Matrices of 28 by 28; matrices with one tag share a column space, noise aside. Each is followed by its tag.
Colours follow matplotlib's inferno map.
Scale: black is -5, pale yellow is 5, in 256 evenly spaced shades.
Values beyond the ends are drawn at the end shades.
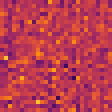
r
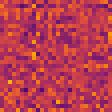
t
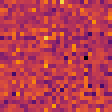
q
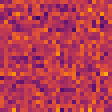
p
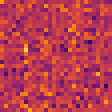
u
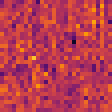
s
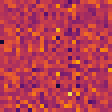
u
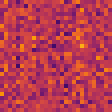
q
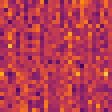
s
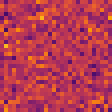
p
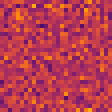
t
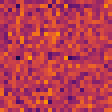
t
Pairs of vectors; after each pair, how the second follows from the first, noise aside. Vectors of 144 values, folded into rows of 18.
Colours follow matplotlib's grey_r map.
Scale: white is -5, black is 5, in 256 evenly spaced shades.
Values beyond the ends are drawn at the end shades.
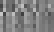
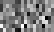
wrapped around, scaled up.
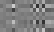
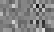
copied.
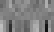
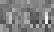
wrapped around, negated.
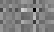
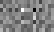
copied.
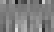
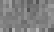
reversed, negated, shrunk.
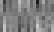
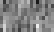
copied.
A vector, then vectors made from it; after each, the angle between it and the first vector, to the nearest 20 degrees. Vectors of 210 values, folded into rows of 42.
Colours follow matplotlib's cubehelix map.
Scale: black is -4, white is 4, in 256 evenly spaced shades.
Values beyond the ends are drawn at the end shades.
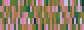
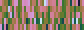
120 degrees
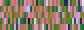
160 degrees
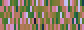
20 degrees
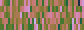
140 degrees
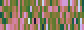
40 degrees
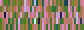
140 degrees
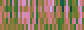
80 degrees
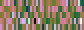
40 degrees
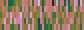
100 degrees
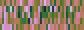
100 degrees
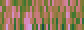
60 degrees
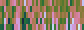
120 degrees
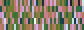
140 degrees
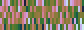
40 degrees
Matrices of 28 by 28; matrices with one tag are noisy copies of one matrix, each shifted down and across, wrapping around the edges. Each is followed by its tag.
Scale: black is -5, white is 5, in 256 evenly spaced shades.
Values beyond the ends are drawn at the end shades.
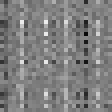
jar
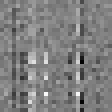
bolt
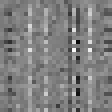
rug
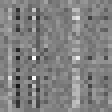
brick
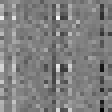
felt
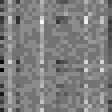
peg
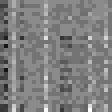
peg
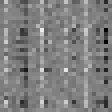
jar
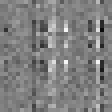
bolt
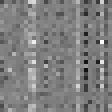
brick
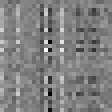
rug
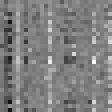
peg
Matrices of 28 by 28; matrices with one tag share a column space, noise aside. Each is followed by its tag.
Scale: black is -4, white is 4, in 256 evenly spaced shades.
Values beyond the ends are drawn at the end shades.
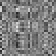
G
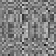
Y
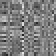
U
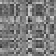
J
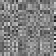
U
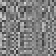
G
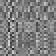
G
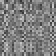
U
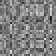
J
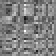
J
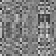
Y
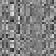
J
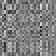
U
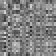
U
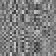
U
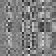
G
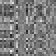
J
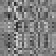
G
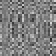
Y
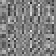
J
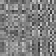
U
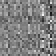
J
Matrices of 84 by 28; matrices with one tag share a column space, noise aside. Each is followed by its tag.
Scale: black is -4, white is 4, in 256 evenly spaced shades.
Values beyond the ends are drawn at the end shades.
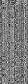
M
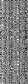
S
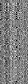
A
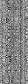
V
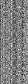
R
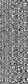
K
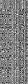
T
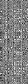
S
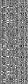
R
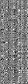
T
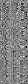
A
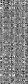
M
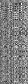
A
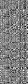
T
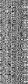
R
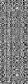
M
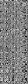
K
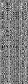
A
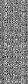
R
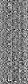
K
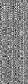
A
